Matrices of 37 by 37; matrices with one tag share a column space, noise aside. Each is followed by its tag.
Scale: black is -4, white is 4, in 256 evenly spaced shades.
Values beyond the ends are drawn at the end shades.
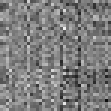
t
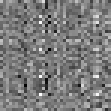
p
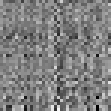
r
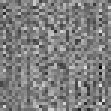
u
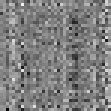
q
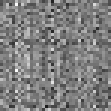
q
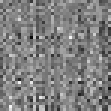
r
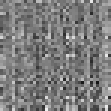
r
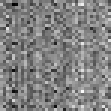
q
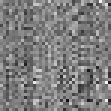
t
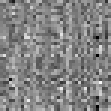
r
